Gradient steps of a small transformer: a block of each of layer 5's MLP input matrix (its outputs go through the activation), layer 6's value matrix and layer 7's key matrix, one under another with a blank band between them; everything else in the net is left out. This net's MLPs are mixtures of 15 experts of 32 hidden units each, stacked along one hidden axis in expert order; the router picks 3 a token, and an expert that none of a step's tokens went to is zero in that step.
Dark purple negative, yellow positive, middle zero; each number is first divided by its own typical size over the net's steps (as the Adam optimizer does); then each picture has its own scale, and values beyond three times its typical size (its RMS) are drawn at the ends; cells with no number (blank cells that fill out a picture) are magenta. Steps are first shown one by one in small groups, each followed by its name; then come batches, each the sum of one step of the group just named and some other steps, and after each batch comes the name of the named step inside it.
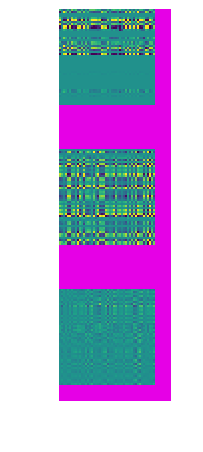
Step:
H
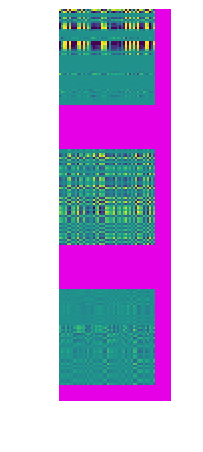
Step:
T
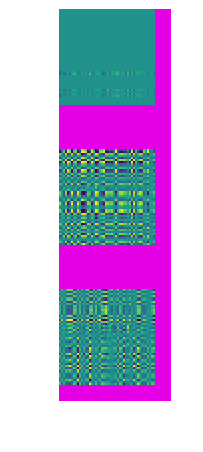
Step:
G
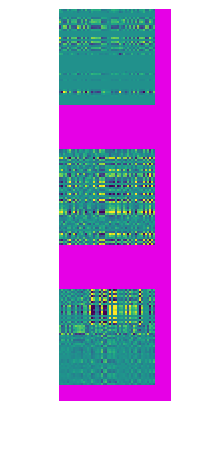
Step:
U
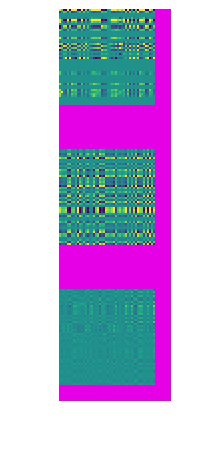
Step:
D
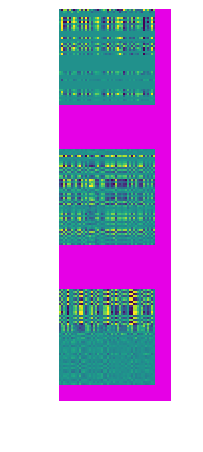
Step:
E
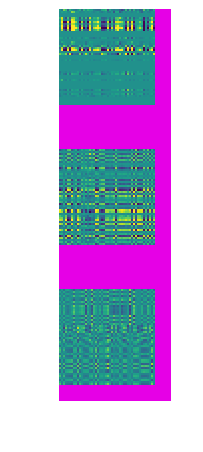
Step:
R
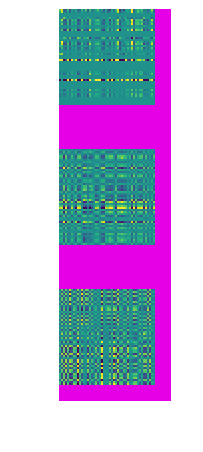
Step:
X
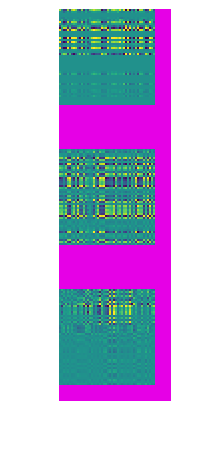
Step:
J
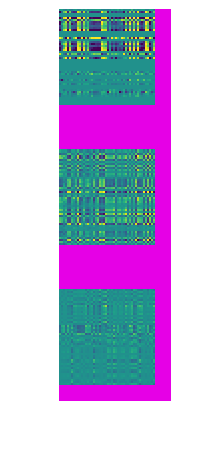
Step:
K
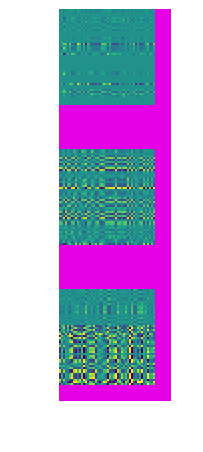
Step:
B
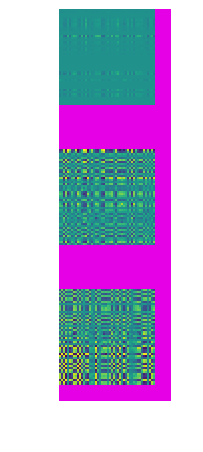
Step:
G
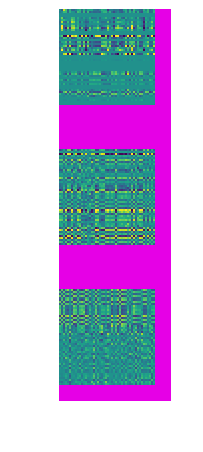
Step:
R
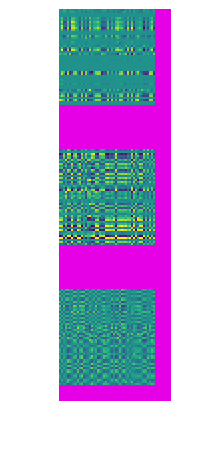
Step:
R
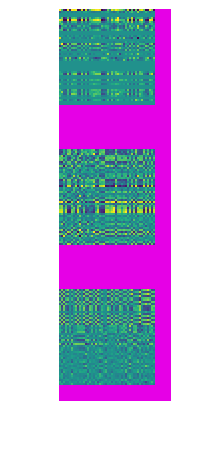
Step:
D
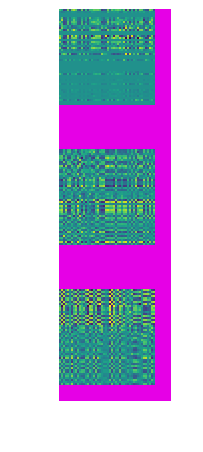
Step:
J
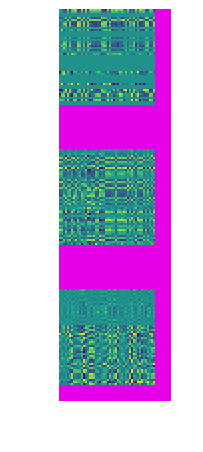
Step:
B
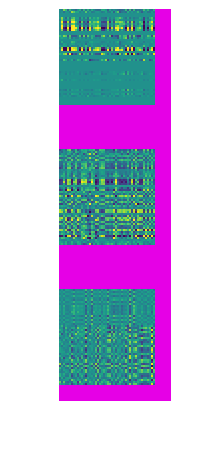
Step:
R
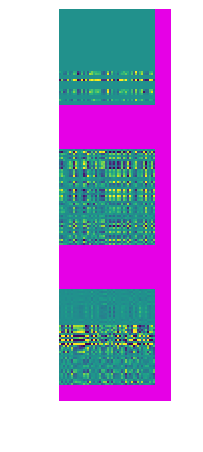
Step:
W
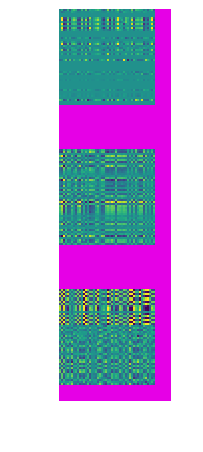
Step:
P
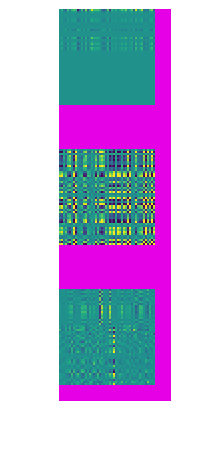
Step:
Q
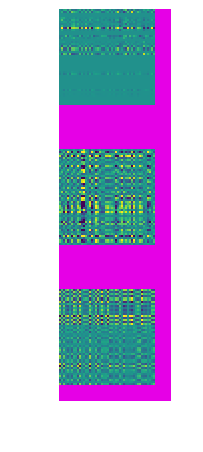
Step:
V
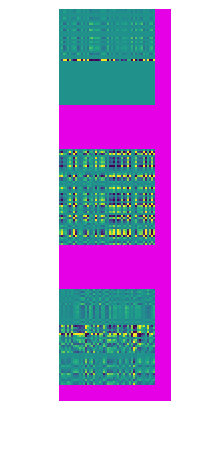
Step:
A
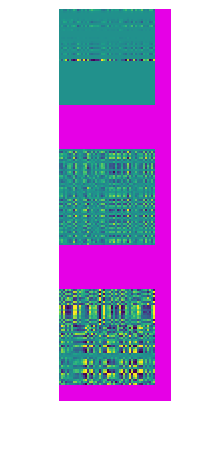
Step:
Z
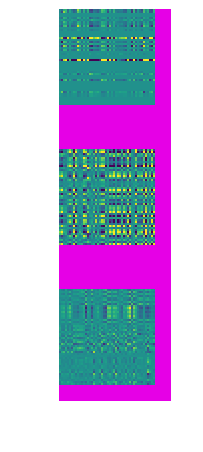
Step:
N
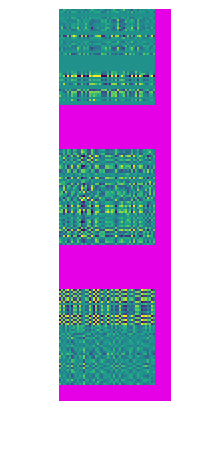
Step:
V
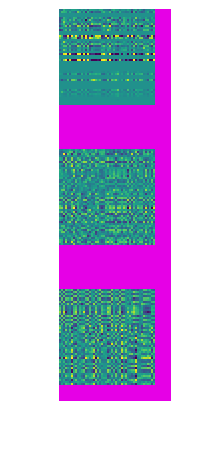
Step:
N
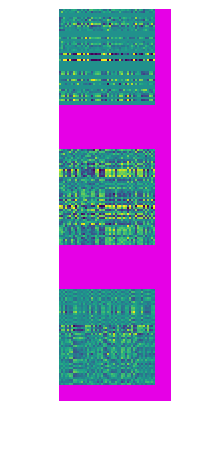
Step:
A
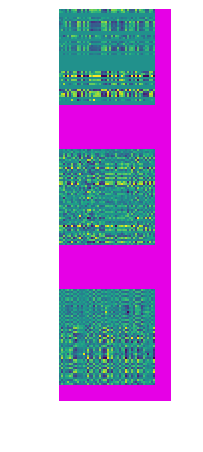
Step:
W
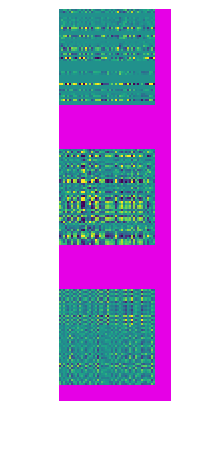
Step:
V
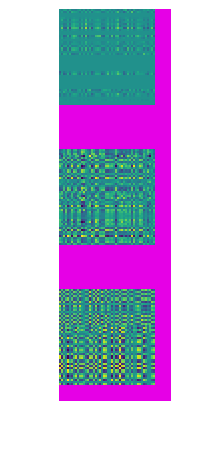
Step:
V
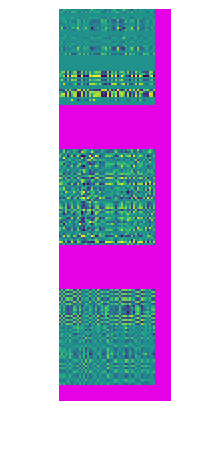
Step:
V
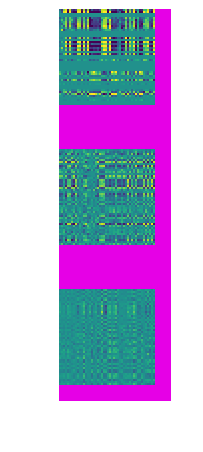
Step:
N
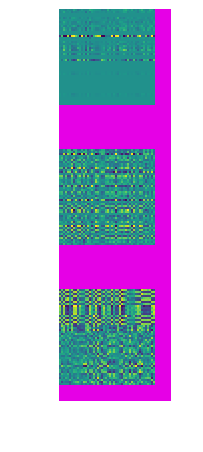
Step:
Z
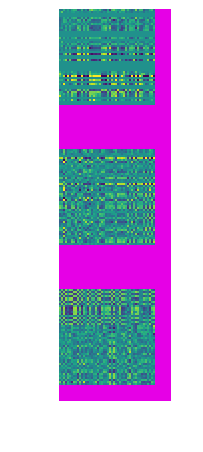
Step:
Z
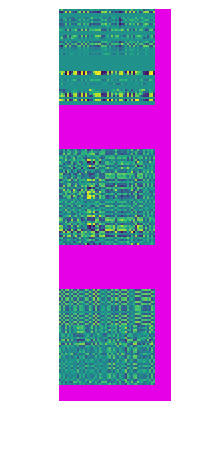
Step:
W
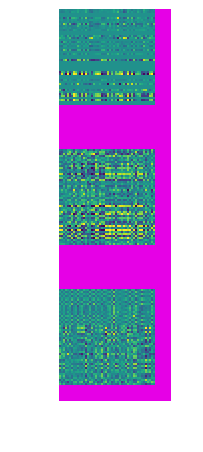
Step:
N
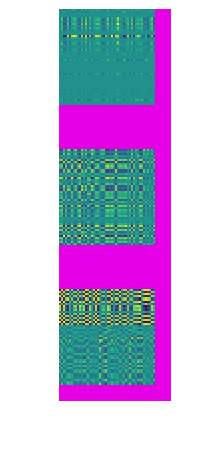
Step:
P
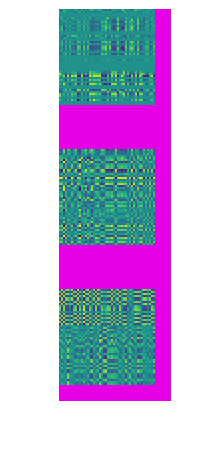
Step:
P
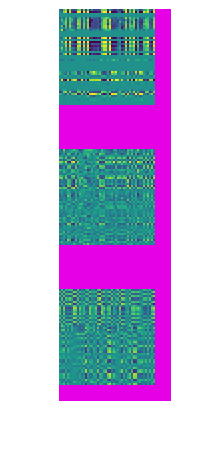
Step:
Z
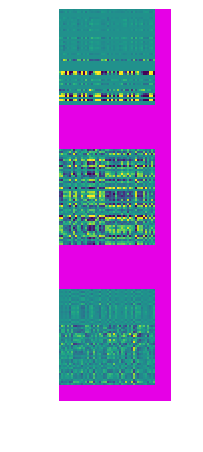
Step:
A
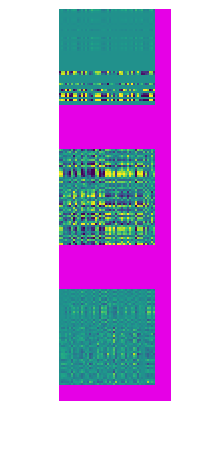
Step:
Q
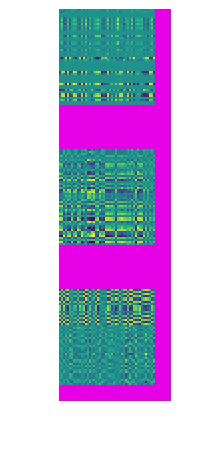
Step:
P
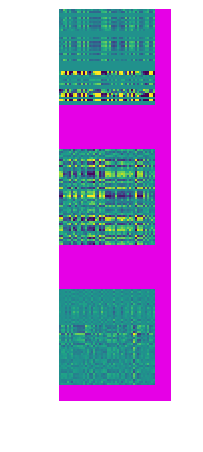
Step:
A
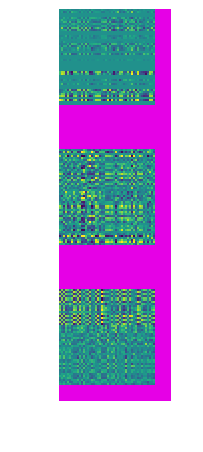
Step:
V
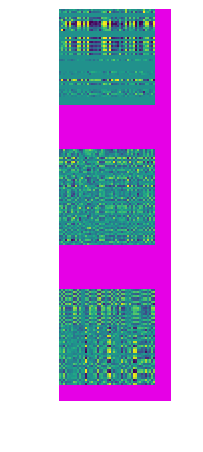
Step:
Z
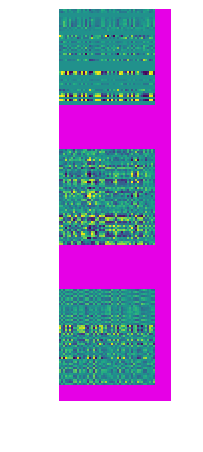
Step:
N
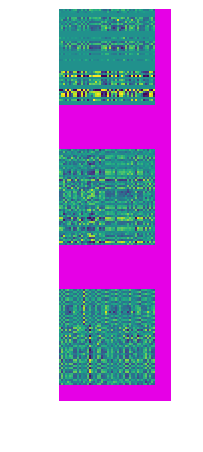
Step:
P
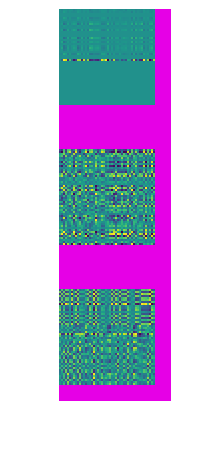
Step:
A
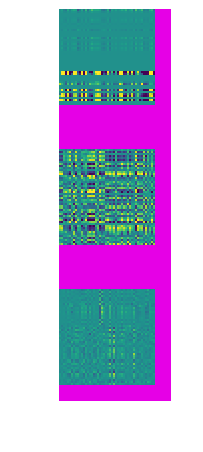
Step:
Q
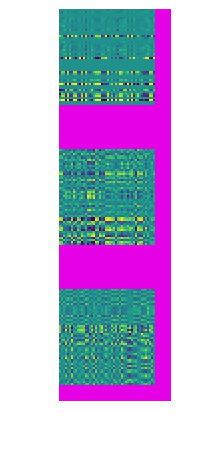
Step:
W
